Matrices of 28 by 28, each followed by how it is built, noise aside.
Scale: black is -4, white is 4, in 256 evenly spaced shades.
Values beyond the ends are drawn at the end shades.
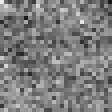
smooth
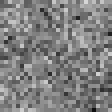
smooth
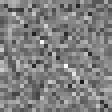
diagonal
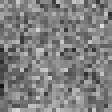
smooth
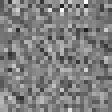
low rank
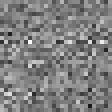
low rank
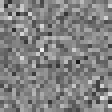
banded
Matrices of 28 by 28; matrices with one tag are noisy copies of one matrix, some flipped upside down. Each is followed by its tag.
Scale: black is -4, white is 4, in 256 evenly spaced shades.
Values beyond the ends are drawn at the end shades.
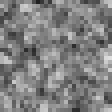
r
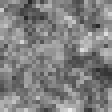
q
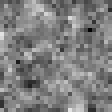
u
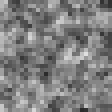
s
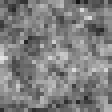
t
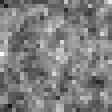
t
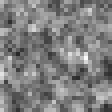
s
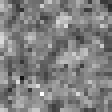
s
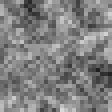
q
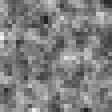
s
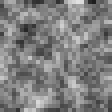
u
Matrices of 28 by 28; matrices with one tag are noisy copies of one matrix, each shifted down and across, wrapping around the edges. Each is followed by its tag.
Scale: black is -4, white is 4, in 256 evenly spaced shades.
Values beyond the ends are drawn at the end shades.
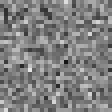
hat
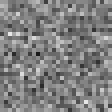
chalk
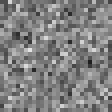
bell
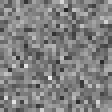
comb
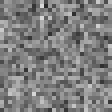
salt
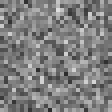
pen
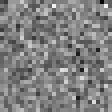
chalk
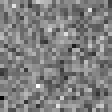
pen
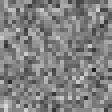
bell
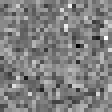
bell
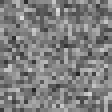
hat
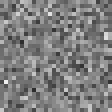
bell
